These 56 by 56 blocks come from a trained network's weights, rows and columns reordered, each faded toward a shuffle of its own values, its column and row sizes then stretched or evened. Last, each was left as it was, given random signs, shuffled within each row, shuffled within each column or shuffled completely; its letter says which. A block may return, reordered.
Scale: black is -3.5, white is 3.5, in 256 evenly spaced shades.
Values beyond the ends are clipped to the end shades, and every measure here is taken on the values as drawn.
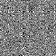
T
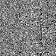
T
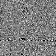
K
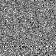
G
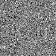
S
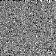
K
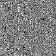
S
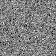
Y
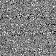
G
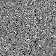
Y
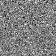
G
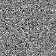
K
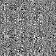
T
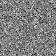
G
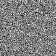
G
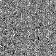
S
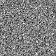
K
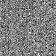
S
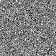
Y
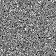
Y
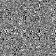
T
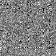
K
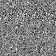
G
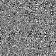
T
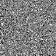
K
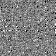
K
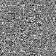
T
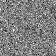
Y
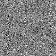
S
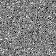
G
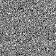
K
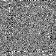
K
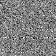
G
